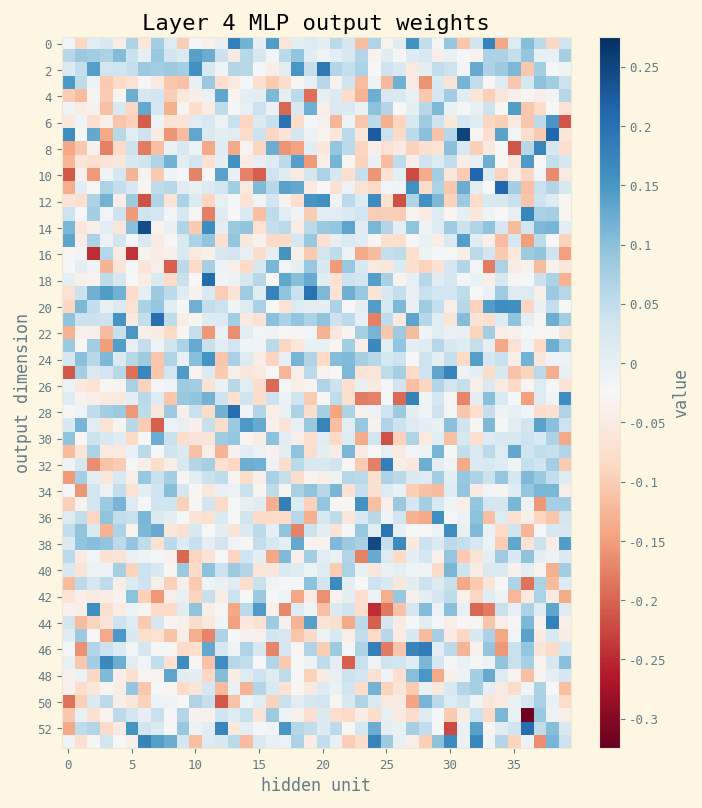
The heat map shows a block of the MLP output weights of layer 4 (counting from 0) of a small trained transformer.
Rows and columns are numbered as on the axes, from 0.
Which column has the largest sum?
38
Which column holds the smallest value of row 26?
16
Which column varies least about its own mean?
29
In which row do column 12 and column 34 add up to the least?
50
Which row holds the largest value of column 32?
10
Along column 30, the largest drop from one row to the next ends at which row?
30
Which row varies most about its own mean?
7
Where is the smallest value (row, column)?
51, 36
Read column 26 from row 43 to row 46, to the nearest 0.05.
-0.1 -0.05 -0.05 -0.1
